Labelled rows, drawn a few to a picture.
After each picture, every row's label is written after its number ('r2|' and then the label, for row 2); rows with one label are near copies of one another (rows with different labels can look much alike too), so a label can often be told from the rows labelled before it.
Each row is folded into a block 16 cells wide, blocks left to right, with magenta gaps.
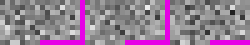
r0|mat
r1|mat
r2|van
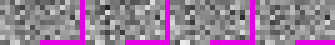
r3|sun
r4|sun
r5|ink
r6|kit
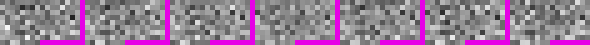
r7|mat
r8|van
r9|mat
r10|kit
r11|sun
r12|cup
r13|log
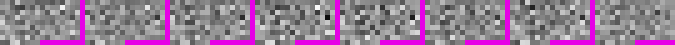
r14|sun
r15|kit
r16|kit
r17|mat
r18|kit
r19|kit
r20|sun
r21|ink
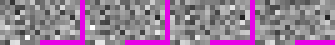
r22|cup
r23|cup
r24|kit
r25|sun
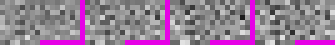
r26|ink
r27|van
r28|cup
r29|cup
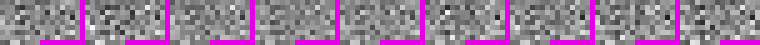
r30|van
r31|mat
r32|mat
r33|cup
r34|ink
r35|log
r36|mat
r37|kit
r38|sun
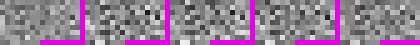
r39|kit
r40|van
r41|van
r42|cup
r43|van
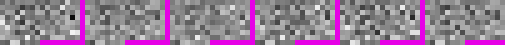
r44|mat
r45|ink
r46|kit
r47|mat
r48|mat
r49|ink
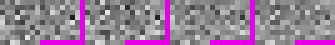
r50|kit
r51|log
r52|ink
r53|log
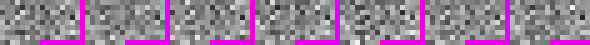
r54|log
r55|kit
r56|log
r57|log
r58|van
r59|kit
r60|mat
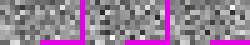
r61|sun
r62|cup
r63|van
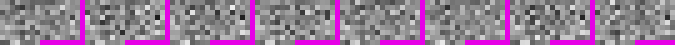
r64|sun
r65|kit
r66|mat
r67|ink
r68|sun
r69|sun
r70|mat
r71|log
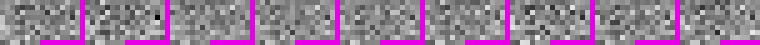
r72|ink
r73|log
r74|sun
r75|kit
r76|kit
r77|sun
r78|ink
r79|kit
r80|mat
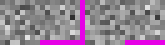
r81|mat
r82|van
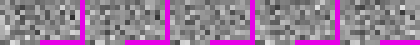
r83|mat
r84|ink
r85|van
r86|sun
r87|van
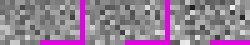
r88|mat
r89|mat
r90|sun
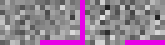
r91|mat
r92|log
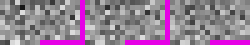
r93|sun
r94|sun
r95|ink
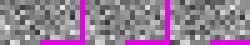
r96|mat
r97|cup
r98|sun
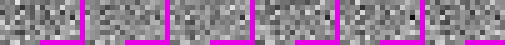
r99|log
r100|ink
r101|kit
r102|sun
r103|log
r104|cup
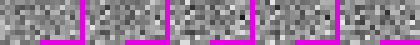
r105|mat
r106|log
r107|log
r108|log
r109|kit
